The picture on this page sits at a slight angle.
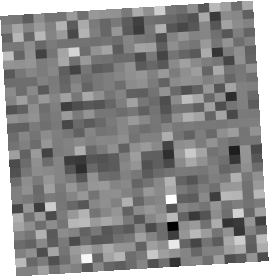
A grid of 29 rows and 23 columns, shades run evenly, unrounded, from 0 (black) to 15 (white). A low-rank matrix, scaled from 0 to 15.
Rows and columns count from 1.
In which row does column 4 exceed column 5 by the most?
22
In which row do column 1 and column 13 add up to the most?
28
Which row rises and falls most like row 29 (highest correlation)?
25
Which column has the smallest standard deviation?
5
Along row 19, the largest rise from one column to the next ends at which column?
8
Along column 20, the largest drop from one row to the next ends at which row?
2
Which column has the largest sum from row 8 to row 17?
17
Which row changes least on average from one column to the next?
14
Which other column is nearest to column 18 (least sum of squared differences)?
12
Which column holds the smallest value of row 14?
7
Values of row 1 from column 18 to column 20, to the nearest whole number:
8 5 11
